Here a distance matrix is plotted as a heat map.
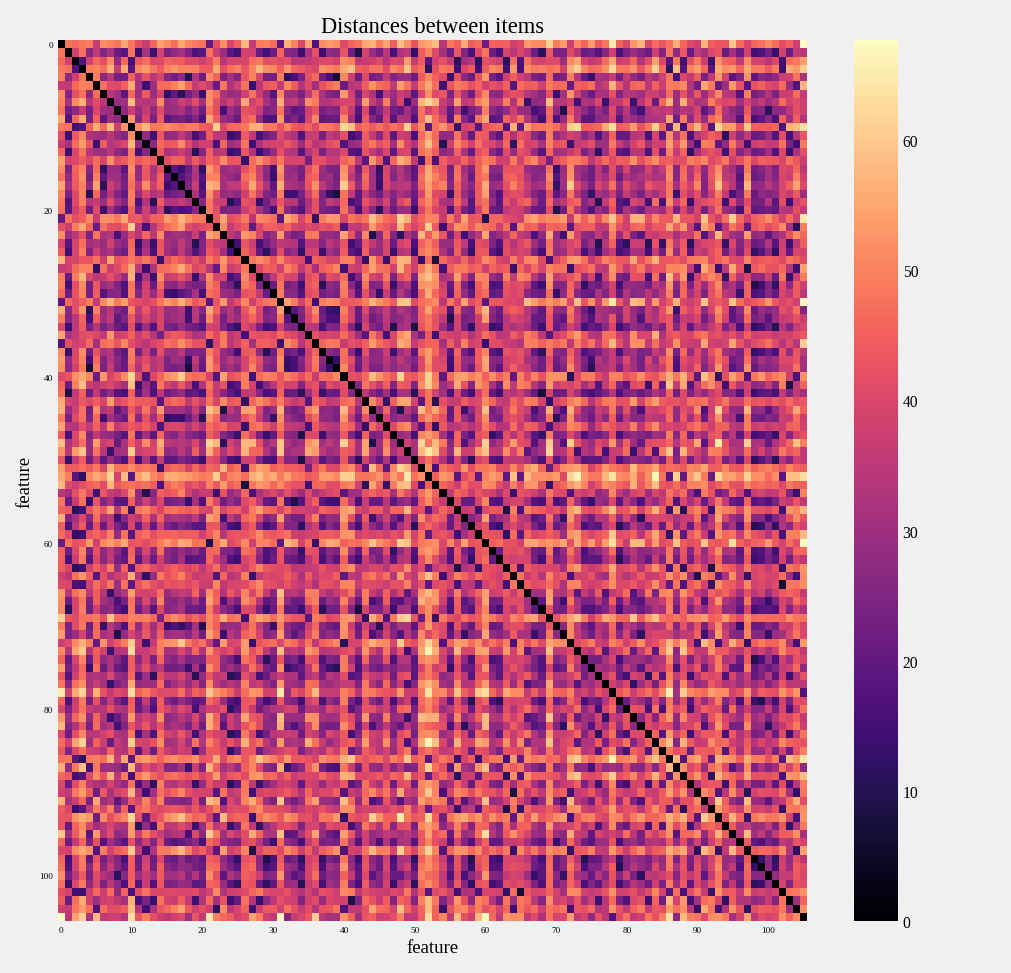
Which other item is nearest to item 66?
7
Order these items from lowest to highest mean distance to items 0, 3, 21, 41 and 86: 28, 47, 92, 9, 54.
92, 54, 47, 28, 9
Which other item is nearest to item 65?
102
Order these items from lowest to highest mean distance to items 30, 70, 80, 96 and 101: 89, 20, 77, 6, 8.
20, 6, 89, 8, 77
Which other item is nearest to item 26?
53
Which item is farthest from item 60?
105
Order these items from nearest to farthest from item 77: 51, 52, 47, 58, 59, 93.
47, 58, 93, 59, 51, 52
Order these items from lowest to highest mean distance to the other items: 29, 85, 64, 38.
29, 38, 85, 64
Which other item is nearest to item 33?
55
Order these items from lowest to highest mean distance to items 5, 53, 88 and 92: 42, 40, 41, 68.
42, 68, 40, 41
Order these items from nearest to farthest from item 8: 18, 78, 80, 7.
18, 7, 80, 78
